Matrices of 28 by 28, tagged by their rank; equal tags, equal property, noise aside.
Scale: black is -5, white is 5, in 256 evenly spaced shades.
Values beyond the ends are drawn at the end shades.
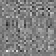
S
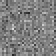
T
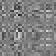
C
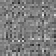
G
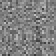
T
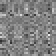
G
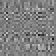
S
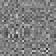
G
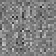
G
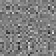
G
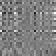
C
